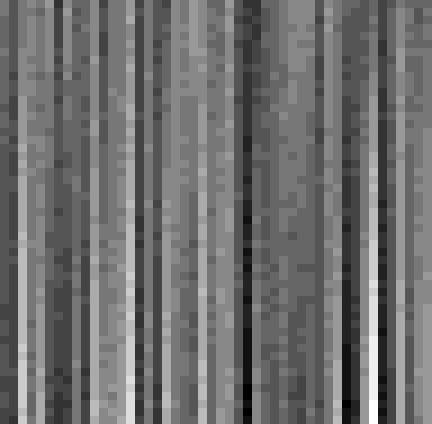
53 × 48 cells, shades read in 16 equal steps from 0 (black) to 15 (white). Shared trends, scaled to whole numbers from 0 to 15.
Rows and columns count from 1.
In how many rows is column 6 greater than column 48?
9
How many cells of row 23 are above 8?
6
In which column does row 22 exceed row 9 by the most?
42
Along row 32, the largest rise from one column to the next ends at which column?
3
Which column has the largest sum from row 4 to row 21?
15
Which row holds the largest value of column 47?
47
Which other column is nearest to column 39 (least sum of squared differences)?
43
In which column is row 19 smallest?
28
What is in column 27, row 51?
6
